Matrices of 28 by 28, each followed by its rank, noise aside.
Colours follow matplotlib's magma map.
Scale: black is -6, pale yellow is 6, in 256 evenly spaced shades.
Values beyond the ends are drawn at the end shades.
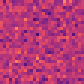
six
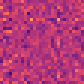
five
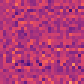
six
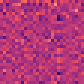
five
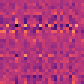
three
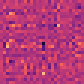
five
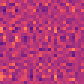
three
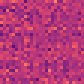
six
